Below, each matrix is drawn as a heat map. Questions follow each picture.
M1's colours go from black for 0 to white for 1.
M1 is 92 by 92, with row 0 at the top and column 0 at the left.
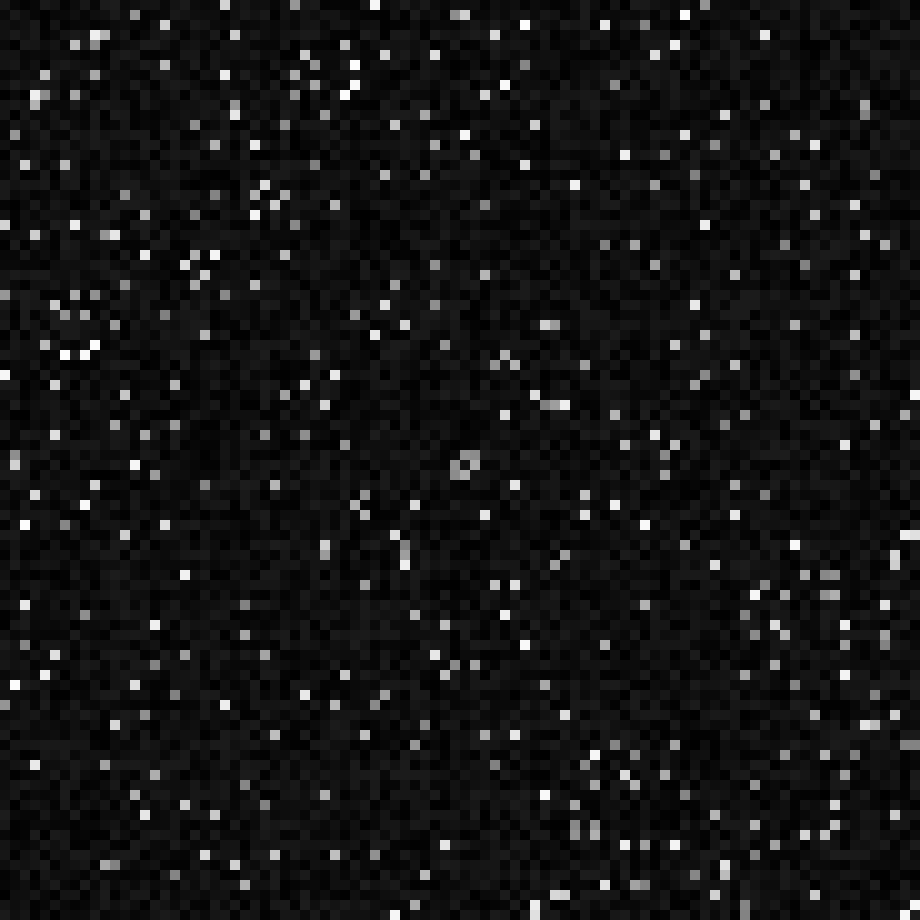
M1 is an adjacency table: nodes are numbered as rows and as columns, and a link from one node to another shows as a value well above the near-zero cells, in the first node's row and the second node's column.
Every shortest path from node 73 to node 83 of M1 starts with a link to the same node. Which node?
node 27
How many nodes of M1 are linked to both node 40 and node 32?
2
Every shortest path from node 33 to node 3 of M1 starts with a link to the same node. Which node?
node 20
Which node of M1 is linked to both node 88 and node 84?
node 64
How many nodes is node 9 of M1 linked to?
6
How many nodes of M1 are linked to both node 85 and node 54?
0
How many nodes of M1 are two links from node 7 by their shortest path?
6
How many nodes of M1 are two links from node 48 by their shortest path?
9
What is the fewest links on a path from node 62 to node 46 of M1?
3
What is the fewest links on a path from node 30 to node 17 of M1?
2
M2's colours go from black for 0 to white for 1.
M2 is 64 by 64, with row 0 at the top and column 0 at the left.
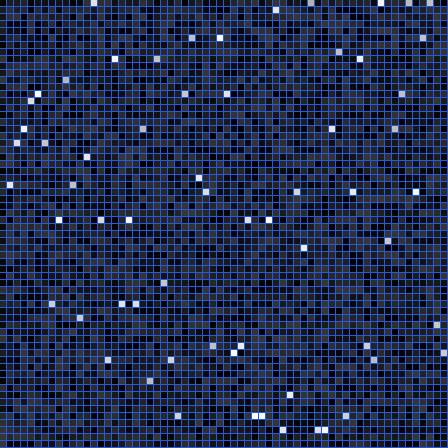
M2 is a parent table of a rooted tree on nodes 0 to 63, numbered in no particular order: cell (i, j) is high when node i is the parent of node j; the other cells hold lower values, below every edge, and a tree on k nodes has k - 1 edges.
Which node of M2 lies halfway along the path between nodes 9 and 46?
45
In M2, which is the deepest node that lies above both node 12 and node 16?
8
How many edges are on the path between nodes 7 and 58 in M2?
7
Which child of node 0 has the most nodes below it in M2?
13
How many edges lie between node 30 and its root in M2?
6
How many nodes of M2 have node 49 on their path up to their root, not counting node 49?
4
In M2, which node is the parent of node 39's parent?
26
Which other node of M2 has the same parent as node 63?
33
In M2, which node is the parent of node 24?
51
